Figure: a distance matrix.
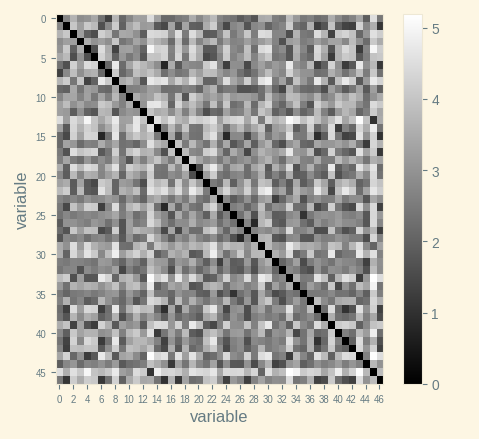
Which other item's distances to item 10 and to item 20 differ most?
19
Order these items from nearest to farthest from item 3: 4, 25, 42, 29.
25, 29, 4, 42
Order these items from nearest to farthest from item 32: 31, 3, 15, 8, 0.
3, 31, 0, 15, 8
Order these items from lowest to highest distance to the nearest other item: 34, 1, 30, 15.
15, 1, 34, 30
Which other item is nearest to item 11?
36
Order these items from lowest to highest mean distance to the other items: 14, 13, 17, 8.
17, 14, 8, 13
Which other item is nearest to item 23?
31
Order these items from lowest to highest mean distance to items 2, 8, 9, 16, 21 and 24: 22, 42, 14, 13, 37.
22, 42, 37, 14, 13
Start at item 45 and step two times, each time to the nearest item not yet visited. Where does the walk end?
29
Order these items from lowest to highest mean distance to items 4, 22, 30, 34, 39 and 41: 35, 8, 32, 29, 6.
35, 32, 8, 6, 29
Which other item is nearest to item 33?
43
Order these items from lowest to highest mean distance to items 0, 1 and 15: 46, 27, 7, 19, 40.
46, 27, 7, 40, 19
